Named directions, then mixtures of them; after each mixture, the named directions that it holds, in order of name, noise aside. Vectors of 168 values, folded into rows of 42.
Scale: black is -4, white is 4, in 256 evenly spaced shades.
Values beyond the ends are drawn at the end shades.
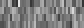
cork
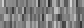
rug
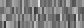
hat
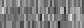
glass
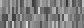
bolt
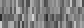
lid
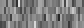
cork, hat.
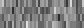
bolt, rug.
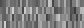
glass, hat, rug.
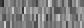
hat, rug.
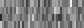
lid, rug.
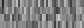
cork, rug.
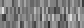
glass, hat.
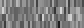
glass.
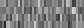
cork, hat.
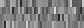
bolt, hat, rug.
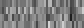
bolt, glass, rug.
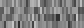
hat, lid.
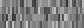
bolt.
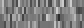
cork, rug.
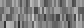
hat, lid.
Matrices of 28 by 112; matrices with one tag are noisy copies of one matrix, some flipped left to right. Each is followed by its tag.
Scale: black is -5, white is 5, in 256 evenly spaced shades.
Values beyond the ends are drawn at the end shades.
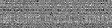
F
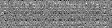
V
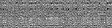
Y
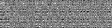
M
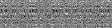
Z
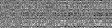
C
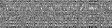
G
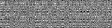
M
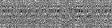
Z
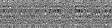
Z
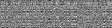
M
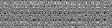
V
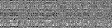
C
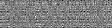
M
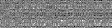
C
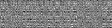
M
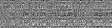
C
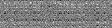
V
